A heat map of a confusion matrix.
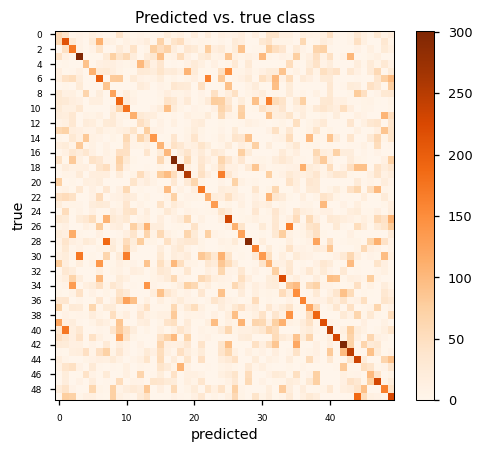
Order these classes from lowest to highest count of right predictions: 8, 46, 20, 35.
20, 46, 8, 35
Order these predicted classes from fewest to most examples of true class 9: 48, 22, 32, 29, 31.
48, 22, 32, 29, 31
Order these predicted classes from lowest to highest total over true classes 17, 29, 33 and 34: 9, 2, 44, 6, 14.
14, 44, 9, 6, 2
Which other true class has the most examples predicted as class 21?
30
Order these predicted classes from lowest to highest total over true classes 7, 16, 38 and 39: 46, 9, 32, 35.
35, 46, 9, 32
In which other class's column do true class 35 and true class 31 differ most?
6
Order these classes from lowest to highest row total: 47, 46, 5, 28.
46, 47, 5, 28
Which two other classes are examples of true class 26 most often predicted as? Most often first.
34, 13
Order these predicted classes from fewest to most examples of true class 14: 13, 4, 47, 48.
48, 13, 47, 4
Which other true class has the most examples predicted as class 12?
4
